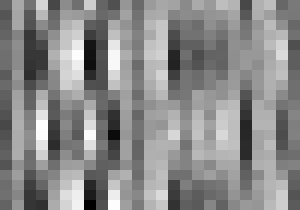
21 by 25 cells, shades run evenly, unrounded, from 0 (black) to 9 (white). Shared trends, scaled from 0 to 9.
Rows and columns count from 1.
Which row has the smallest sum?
7
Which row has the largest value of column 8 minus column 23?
14
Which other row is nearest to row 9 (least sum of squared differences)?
4
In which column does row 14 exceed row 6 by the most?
8
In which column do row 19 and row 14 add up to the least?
21
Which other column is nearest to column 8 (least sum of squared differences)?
15
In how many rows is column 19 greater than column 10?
10
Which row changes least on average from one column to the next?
17
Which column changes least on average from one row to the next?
20
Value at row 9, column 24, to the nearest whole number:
6
